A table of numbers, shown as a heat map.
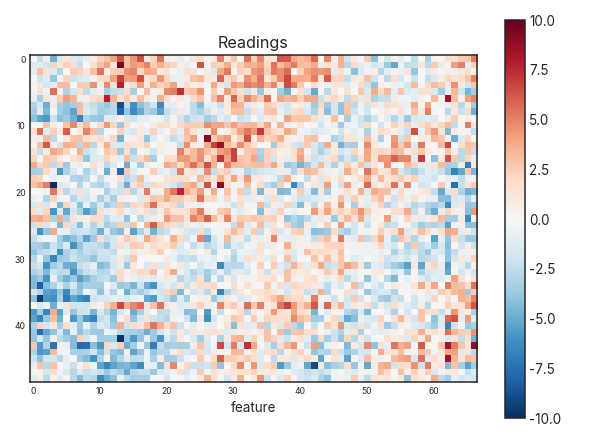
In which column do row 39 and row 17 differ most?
63
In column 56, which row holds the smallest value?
31
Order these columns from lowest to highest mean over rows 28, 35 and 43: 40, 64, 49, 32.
49, 40, 64, 32
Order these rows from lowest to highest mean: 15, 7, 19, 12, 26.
7, 26, 19, 12, 15
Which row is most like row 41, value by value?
34
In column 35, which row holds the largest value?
6
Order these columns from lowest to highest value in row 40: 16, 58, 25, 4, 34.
4, 58, 25, 16, 34
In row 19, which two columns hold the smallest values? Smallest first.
3, 63
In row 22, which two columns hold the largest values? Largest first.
18, 46
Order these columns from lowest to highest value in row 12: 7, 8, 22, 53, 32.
22, 53, 8, 7, 32
